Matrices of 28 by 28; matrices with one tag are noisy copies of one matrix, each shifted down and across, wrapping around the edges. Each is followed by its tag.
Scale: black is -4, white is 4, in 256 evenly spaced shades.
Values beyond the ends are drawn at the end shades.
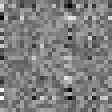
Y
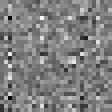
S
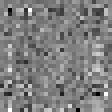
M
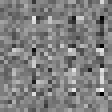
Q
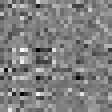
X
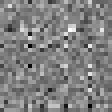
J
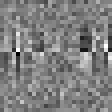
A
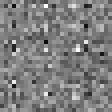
S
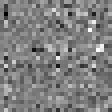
J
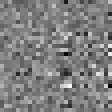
Y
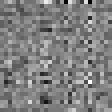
Y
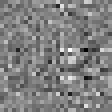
X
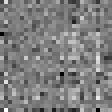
M
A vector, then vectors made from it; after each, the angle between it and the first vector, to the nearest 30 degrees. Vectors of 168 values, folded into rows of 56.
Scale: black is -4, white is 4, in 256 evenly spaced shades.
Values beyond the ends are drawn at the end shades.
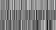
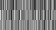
120 degrees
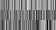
30 degrees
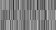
120 degrees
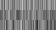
60 degrees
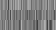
30 degrees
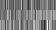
150 degrees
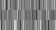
90 degrees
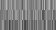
90 degrees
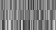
90 degrees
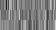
60 degrees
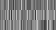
150 degrees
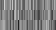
90 degrees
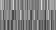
90 degrees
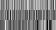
30 degrees
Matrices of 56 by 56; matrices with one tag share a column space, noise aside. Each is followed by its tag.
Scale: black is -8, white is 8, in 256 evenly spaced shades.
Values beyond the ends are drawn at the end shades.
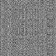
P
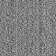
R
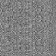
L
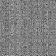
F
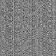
L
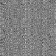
P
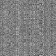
F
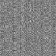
L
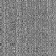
R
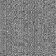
F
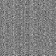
F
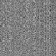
L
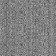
F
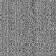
R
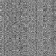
L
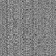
P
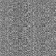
L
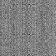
F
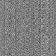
P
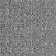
R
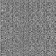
L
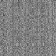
R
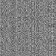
L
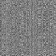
F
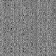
R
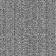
P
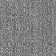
R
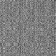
R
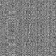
F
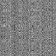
L
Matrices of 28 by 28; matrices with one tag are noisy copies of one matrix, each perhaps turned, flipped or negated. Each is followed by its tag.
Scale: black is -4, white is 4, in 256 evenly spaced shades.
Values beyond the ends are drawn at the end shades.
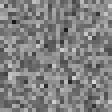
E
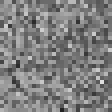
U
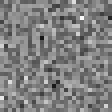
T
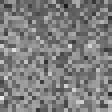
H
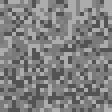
H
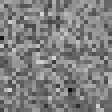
H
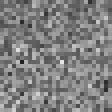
H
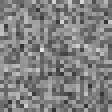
T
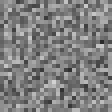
T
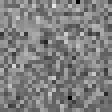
U
